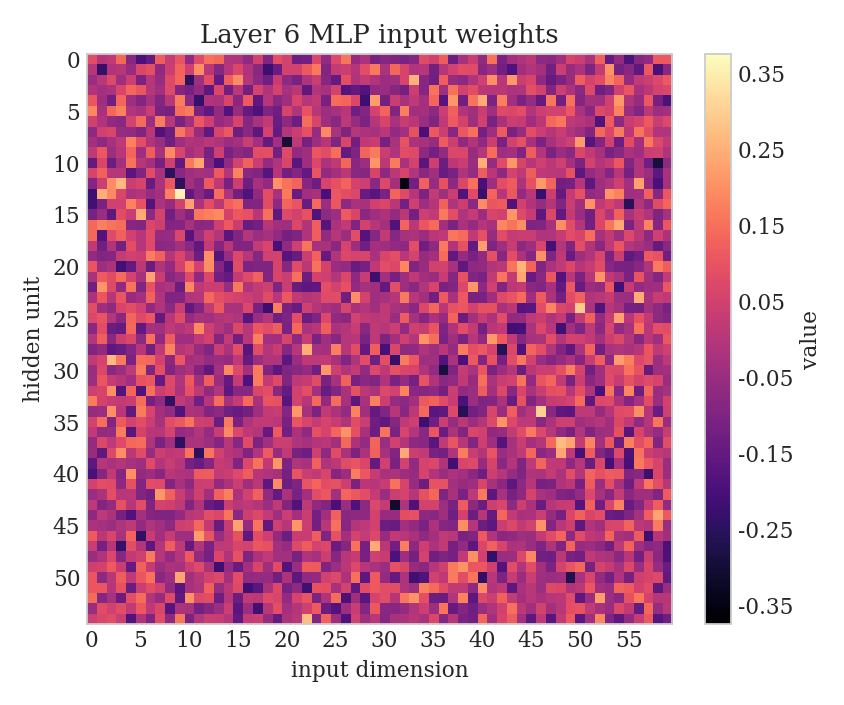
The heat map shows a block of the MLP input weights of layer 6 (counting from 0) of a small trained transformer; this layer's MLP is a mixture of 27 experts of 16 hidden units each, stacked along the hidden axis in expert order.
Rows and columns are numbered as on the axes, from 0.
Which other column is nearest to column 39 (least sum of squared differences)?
45
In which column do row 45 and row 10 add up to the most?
11
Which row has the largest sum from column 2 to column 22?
15
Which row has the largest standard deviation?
13
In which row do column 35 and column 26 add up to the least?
52
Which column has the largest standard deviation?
40
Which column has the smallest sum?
20
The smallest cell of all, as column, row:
32, 12
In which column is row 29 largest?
2
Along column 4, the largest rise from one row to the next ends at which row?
37
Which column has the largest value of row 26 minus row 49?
4
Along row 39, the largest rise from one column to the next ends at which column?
56
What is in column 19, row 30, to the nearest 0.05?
-0.15
